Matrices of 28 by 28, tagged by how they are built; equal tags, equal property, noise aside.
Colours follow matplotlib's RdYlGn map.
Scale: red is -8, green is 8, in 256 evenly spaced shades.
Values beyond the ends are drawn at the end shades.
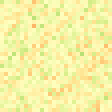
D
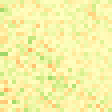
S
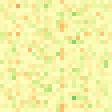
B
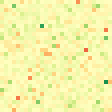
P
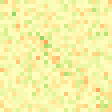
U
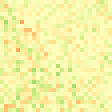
S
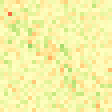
U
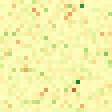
P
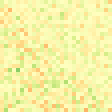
S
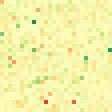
P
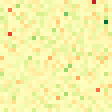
P
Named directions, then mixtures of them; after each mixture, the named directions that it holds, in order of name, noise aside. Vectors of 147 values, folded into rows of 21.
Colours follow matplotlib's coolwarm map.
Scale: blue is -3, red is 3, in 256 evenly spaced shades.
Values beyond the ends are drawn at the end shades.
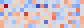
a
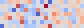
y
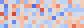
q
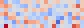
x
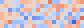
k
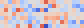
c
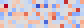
a.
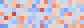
c, q, y.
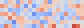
q, x, y.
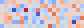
k, y.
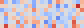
c, k, x.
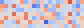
a, q.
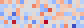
a, q, x.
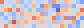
k, q.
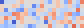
a, q, y.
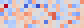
a.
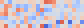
c, x, y.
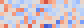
c, x, y.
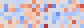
c, y.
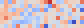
c, k.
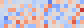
c, k, x.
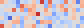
y.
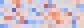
c, x, y.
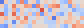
q.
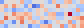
a, q, y.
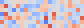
a, x, y.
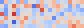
q.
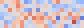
k.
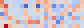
a, q, x.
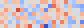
c.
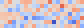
k.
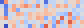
c, q, x.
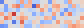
q, y.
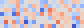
q, x, y.
